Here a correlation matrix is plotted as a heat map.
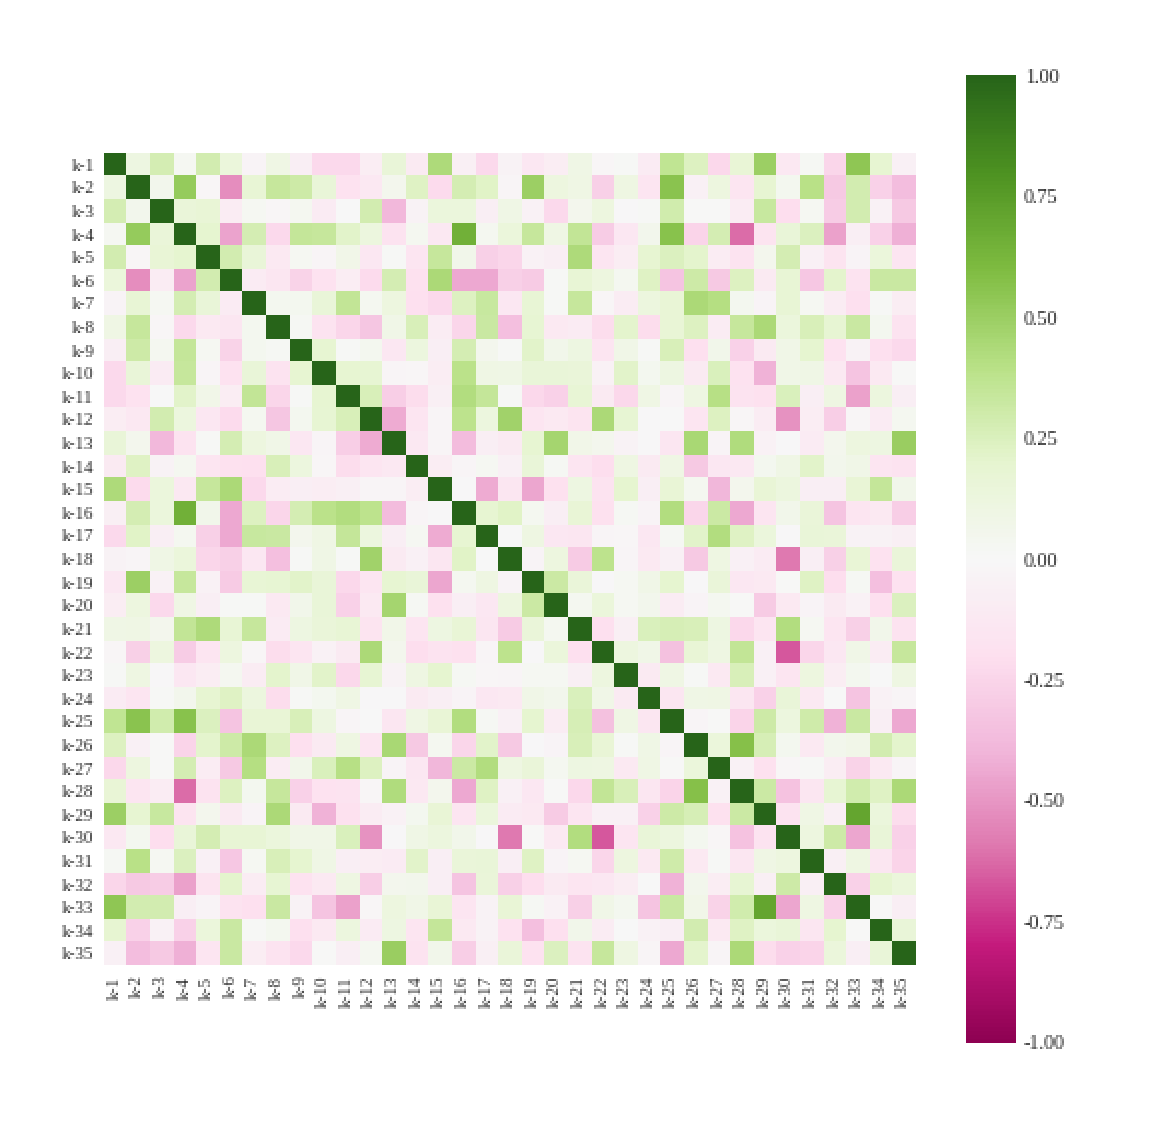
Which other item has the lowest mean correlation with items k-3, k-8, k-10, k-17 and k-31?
k-6
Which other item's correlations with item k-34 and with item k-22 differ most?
k-30
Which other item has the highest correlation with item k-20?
k-13
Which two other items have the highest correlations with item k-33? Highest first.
k-29, k-1
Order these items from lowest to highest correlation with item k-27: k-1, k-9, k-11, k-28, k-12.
k-1, k-28, k-9, k-12, k-11
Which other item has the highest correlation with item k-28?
k-26
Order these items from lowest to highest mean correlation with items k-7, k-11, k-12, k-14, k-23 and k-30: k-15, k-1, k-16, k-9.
k-1, k-15, k-9, k-16
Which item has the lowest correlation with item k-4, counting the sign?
k-28
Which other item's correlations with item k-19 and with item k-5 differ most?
k-15
